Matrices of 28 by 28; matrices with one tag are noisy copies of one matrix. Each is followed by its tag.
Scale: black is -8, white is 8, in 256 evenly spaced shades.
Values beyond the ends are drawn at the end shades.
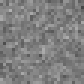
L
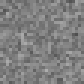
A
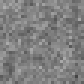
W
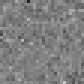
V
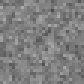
L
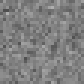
A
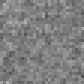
W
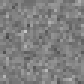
A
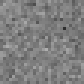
W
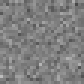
V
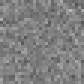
V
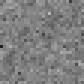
W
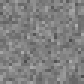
V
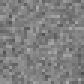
L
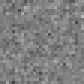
A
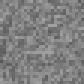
L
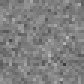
L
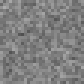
W
